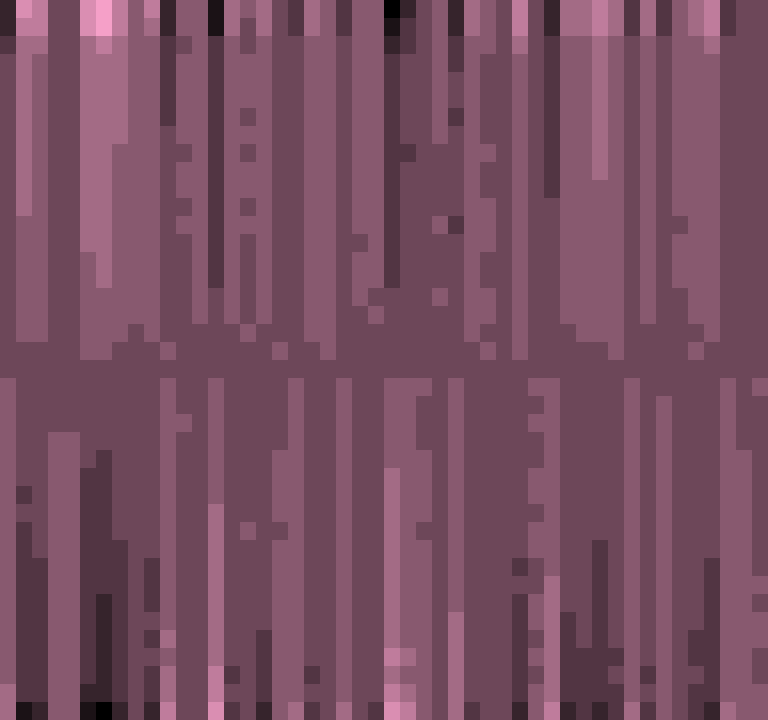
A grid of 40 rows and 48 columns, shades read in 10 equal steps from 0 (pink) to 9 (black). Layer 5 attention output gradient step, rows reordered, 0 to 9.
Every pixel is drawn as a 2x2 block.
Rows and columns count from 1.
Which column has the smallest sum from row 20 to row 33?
25
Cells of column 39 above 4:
20
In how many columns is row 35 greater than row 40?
10
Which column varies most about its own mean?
7
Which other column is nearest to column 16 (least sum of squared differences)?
12
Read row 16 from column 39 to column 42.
4 5 4 5
